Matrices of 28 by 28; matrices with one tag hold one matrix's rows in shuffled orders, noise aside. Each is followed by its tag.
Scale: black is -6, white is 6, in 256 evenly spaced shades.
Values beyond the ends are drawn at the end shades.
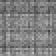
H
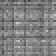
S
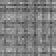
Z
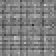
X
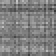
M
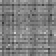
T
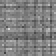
Z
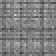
X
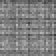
M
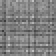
H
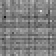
H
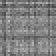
H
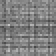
H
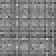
M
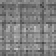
X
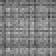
H
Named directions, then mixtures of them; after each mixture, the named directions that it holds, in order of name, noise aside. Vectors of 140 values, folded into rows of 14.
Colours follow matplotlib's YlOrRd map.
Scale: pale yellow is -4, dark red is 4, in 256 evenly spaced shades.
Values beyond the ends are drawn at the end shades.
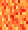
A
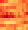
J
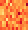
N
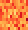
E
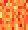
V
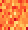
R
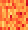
E, N.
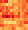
J, V.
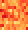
J, R.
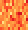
E, N, V.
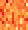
E, N, V.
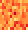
R.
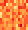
V.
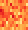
J, N, R.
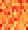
R.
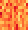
V.
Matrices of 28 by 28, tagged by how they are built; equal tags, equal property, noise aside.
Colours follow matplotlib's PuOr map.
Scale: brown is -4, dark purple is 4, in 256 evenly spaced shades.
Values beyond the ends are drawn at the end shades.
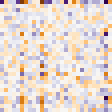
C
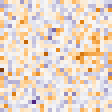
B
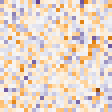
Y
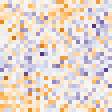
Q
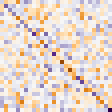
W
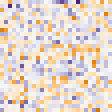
B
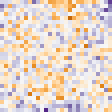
Q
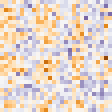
B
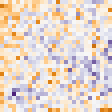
Q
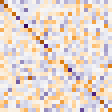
W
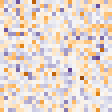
Y
